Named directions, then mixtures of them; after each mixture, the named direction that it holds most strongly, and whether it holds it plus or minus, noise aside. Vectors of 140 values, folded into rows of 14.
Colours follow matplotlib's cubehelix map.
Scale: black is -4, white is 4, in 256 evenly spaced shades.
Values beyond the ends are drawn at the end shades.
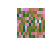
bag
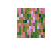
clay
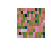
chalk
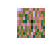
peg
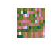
chalk, minus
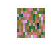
clay, minus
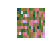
chalk, minus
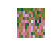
bag, minus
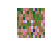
peg, minus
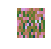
bag, plus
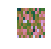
peg, minus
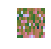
clay, minus
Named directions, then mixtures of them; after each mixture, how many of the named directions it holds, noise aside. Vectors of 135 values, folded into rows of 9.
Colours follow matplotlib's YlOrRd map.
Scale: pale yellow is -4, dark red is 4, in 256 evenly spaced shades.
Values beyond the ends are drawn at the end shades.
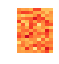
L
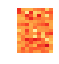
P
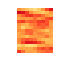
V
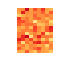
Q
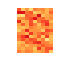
four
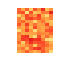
two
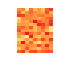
one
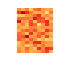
three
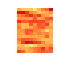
one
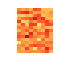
one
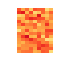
three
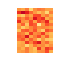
three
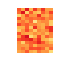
two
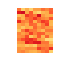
four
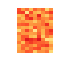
two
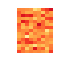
two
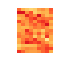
three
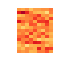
three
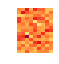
two
